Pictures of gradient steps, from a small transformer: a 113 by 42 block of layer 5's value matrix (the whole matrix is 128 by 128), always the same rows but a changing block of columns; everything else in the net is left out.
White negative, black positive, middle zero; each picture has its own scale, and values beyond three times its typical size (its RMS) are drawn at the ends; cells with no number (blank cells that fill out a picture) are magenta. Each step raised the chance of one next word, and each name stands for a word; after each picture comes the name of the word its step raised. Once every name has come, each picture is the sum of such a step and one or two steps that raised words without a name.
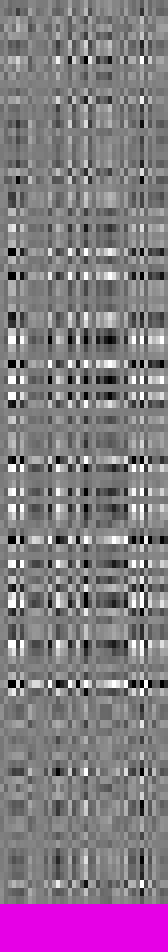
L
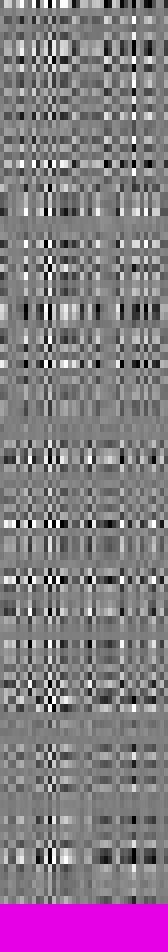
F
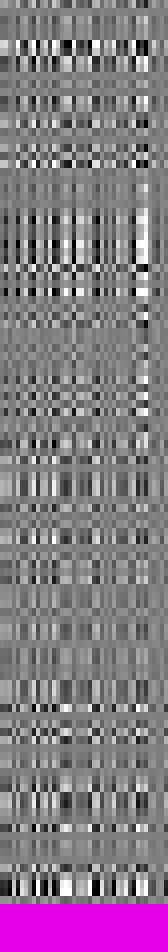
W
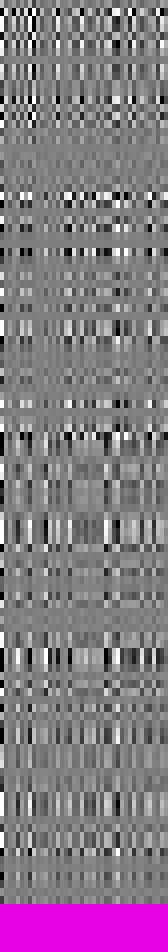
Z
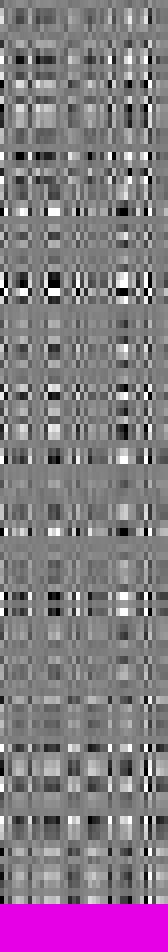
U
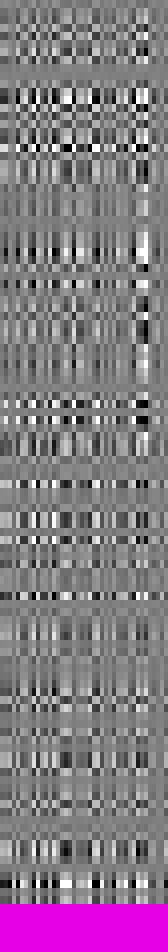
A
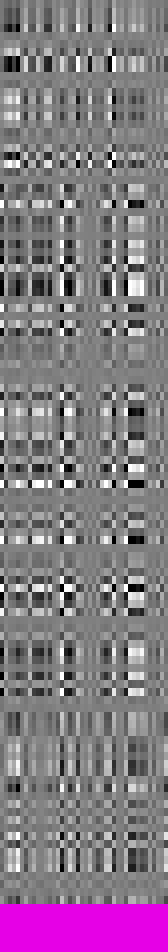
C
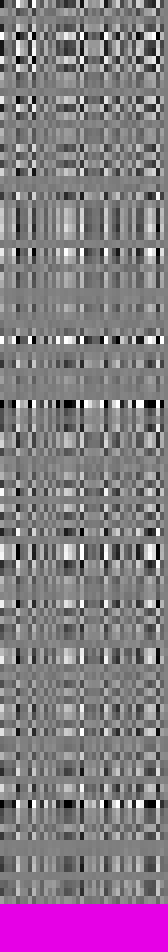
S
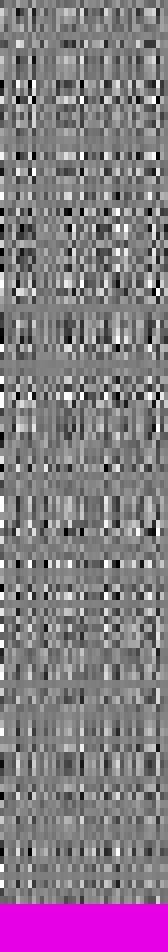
U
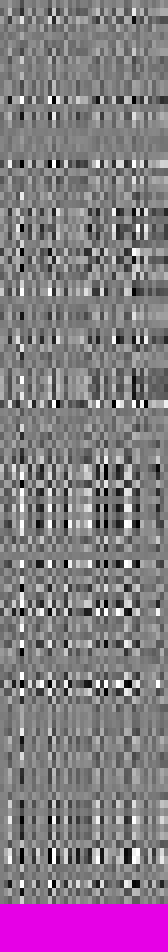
L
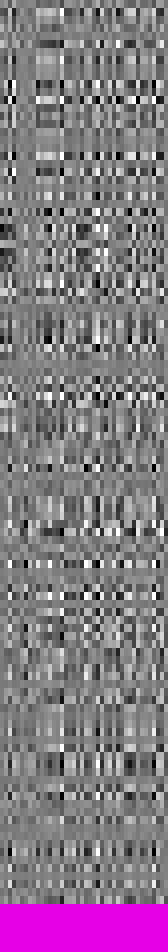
U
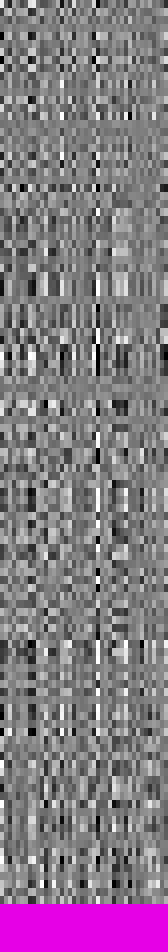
S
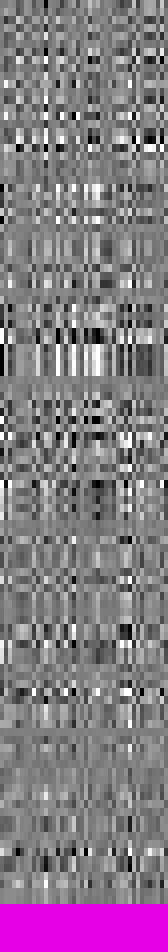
A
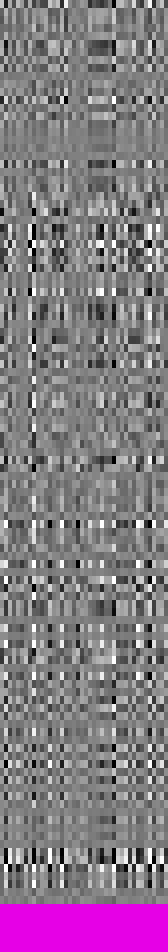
F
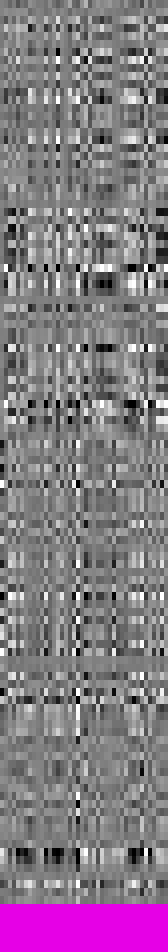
A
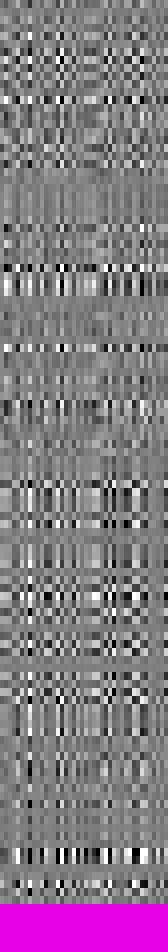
A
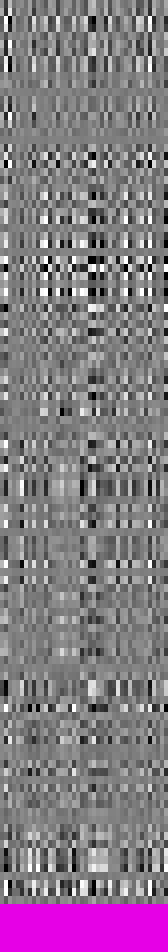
W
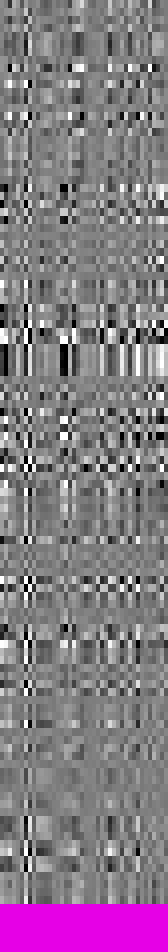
C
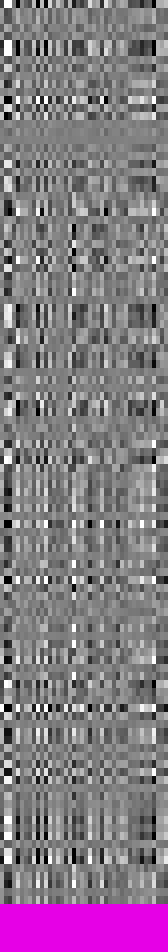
F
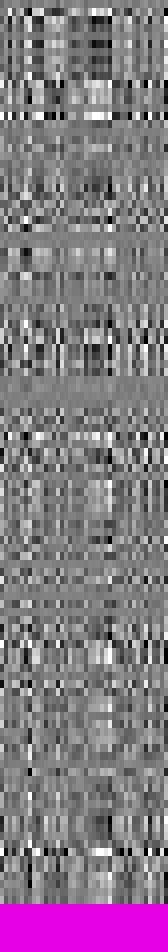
Z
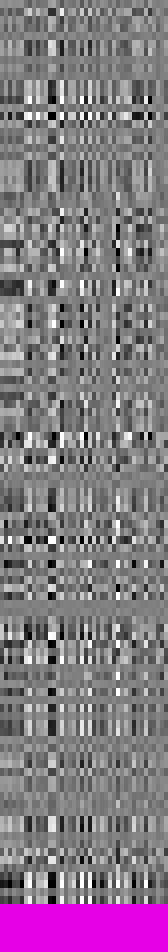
A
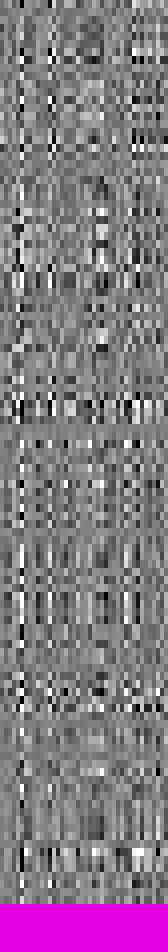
A
